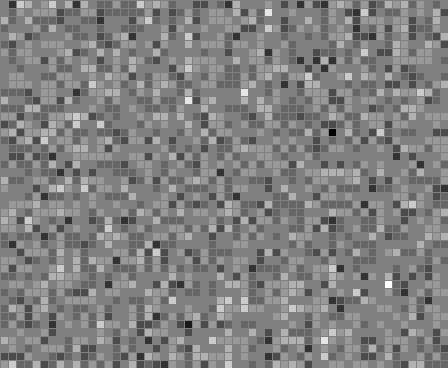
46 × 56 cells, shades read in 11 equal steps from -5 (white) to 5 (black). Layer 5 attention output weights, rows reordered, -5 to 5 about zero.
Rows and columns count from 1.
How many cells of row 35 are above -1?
39
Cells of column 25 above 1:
7
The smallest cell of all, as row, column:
36, 49
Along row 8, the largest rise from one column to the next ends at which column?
42
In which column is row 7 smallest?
46
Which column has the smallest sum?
31
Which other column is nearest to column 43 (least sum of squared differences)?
53
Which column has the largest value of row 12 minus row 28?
4
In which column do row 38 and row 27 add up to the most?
54
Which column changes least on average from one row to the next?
48
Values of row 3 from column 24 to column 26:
-2 2 0
